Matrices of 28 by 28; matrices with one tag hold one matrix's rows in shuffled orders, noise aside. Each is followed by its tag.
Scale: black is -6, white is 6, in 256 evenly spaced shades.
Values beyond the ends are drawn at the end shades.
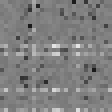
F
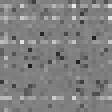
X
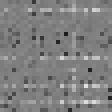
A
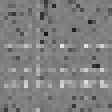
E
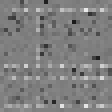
E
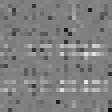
A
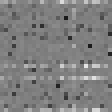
A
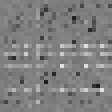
E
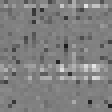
A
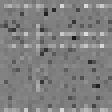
E
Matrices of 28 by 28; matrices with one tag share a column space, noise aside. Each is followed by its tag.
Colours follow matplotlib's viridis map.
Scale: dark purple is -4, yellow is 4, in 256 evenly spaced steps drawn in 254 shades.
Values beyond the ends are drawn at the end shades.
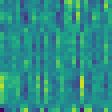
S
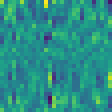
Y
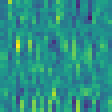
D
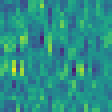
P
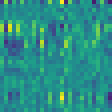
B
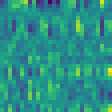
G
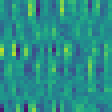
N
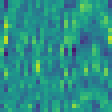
P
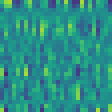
G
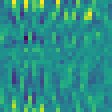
Y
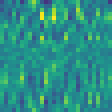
Y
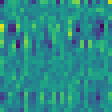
B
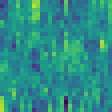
D
